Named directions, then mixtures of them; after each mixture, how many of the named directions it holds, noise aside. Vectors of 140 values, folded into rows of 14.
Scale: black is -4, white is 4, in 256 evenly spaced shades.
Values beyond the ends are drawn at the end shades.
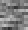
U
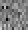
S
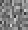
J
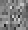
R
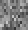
two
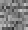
two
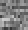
two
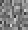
one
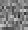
four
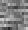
one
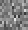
three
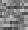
one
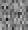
two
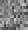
three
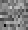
two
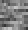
one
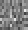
two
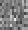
two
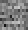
two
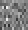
one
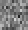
three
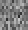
two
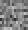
two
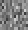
two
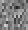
four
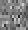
one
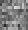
three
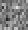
three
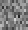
four
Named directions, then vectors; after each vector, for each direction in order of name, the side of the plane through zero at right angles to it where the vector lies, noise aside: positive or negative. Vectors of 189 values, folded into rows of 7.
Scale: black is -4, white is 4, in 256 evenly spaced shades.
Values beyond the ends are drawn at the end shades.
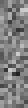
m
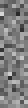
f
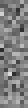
positive, positive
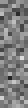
positive, negative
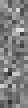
negative, negative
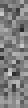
positive, positive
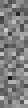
positive, negative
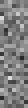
negative, positive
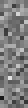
negative, positive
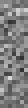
negative, positive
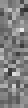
negative, negative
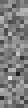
negative, positive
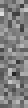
positive, positive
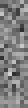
positive, positive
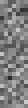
positive, negative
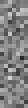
negative, positive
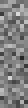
negative, positive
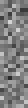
positive, negative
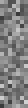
positive, negative
